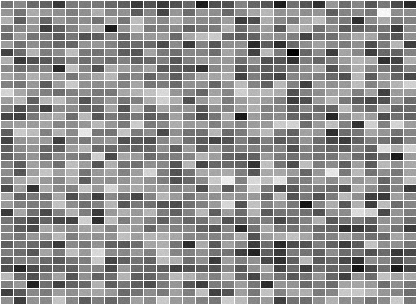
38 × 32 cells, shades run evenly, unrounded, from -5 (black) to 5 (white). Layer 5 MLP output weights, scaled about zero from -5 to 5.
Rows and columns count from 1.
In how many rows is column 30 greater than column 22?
23
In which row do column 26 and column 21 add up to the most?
22
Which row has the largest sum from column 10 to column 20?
12
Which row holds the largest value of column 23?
16
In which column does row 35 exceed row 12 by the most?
30
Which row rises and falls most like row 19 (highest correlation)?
21
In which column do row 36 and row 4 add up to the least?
9
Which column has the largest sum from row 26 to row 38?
18
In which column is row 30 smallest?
20
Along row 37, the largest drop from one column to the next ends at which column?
17
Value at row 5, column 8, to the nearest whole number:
-1
